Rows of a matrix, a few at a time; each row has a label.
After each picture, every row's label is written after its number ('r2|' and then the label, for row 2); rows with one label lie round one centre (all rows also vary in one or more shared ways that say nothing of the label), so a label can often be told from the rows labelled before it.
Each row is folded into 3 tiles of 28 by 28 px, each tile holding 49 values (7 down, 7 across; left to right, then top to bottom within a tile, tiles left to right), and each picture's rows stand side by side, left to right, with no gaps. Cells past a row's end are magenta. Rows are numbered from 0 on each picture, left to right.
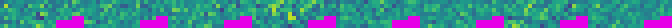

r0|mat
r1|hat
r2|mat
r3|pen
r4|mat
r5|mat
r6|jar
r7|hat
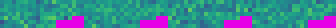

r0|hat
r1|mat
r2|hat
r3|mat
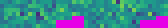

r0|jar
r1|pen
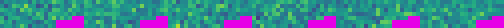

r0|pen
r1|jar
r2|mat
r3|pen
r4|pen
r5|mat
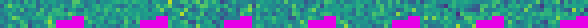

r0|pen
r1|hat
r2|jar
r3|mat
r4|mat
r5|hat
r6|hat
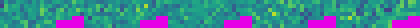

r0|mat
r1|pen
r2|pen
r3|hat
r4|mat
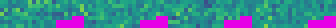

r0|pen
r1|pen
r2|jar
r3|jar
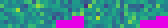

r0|pen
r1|hat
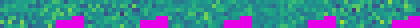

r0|mat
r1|mat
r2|pen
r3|pen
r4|hat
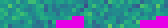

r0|hat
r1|hat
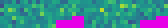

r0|mat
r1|mat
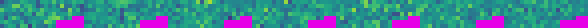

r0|pen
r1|hat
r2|pen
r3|hat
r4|pen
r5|mat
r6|mat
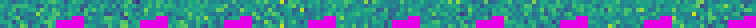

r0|pen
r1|mat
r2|jar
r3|hat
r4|hat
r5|jar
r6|hat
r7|pen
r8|mat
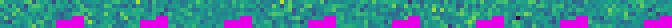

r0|pen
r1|hat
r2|hat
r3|hat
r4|hat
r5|pen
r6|jar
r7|pen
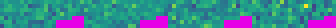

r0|mat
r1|mat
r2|hat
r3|mat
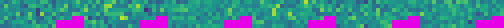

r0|jar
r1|jar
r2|mat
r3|hat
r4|pen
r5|pen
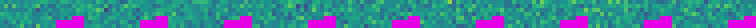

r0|hat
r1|mat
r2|hat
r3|hat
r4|pen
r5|pen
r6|hat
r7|mat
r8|pen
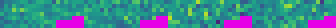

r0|pen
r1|hat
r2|hat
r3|pen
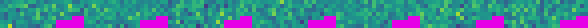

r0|mat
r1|hat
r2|jar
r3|hat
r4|hat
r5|pen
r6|jar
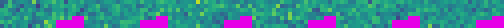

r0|hat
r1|pen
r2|mat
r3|hat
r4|pen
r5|mat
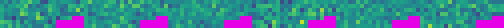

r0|jar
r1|mat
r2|pen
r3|mat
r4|mat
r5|mat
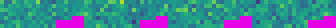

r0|jar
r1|jar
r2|mat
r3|jar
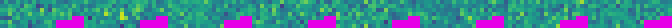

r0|jar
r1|pen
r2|jar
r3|hat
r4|hat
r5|hat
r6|hat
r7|hat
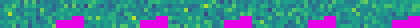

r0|jar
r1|hat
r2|mat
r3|jar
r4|mat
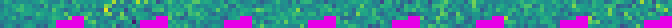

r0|pen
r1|hat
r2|jar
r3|mat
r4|jar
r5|pen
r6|hat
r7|hat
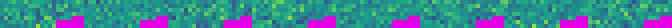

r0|jar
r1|hat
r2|pen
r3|jar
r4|pen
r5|jar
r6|jar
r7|jar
